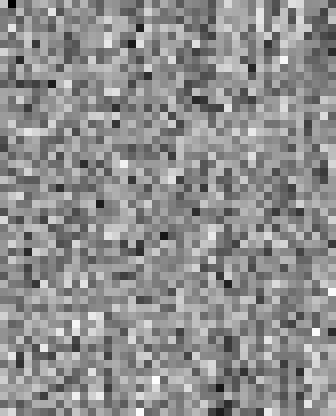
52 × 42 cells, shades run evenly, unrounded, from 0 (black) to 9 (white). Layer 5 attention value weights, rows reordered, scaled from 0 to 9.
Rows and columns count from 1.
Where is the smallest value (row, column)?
1, 2
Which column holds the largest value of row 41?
10
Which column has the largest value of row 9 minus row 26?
13
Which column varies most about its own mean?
29
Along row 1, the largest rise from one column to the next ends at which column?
3
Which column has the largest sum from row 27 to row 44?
17
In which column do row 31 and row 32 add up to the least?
18
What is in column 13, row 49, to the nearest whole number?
6
